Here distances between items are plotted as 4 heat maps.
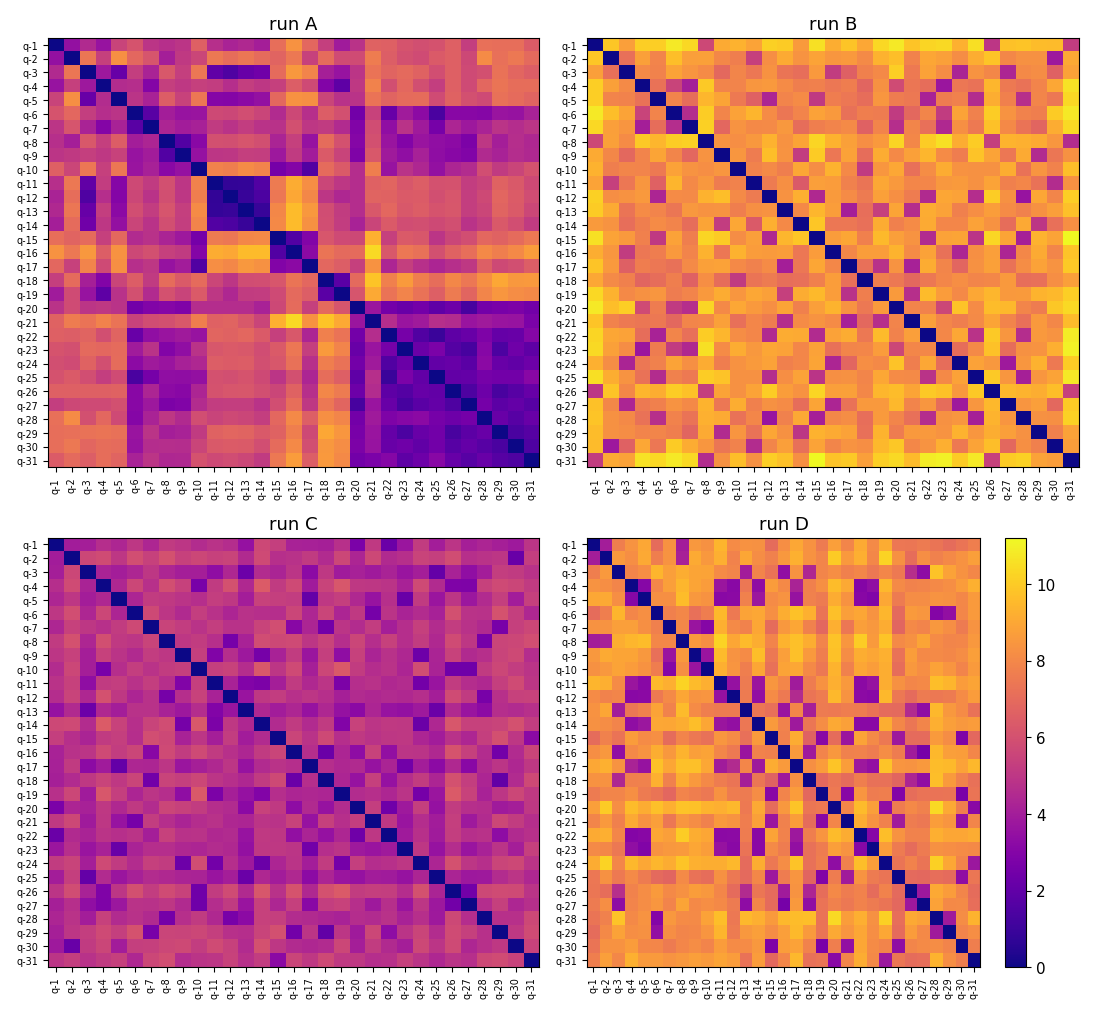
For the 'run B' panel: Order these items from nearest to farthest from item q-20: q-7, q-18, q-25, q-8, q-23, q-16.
q-7, q-23, q-18, q-25, q-16, q-8
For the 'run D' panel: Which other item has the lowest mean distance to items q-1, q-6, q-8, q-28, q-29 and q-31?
q-2
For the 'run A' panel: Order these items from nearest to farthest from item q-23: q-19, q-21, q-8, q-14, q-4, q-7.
q-8, q-21, q-7, q-14, q-4, q-19
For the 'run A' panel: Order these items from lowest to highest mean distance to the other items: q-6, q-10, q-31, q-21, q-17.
q-6, q-31, q-10, q-17, q-21
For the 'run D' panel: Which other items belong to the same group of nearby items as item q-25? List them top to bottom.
q-15, q-19, q-21, q-30
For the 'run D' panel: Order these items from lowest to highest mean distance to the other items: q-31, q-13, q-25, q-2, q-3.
q-25, q-13, q-3, q-31, q-2
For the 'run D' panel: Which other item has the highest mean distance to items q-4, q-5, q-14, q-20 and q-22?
q-8
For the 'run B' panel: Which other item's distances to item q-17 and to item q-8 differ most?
q-31
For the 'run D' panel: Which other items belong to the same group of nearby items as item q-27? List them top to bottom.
q-3, q-13, q-16, q-18, q-26
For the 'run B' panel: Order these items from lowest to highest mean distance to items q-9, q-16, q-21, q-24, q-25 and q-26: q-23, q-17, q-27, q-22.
q-27, q-17, q-23, q-22
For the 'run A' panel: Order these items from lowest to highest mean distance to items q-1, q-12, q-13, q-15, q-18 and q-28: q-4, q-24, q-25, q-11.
q-11, q-4, q-25, q-24
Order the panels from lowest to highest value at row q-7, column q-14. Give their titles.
run A, run C, run B, run D
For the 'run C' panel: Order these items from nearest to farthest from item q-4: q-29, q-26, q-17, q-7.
q-26, q-17, q-7, q-29
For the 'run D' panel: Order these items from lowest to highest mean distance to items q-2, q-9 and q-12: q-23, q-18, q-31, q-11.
q-23, q-11, q-18, q-31
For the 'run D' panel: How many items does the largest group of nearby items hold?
8
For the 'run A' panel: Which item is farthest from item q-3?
q-16
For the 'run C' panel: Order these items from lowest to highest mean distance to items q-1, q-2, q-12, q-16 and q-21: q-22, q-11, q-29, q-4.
q-22, q-29, q-11, q-4
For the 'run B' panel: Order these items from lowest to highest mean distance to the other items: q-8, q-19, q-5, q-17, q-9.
q-5, q-17, q-9, q-19, q-8
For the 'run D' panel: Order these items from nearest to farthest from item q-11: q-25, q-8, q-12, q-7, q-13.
q-12, q-13, q-25, q-7, q-8
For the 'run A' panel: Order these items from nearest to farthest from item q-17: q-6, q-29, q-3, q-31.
q-6, q-29, q-31, q-3
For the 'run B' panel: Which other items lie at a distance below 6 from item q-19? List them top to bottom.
q-13, q-17, q-21
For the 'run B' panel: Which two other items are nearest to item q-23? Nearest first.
q-4, q-7
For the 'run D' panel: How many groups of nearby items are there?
7
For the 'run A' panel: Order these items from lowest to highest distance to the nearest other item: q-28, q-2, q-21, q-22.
q-22, q-28, q-21, q-2
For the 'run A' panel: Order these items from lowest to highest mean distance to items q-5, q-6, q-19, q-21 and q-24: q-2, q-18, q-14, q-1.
q-14, q-1, q-18, q-2
